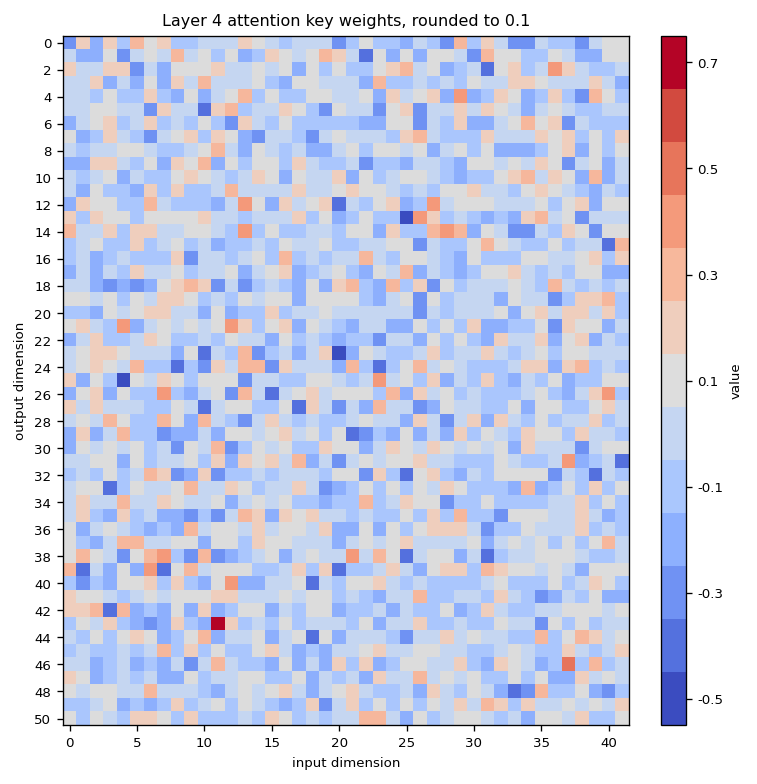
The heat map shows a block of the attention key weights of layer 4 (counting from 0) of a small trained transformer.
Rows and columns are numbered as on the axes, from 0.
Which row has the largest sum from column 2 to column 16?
21
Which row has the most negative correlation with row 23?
18
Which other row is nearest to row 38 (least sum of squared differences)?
32
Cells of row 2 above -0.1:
30
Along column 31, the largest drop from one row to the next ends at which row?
2
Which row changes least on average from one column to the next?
41
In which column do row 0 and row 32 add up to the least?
25
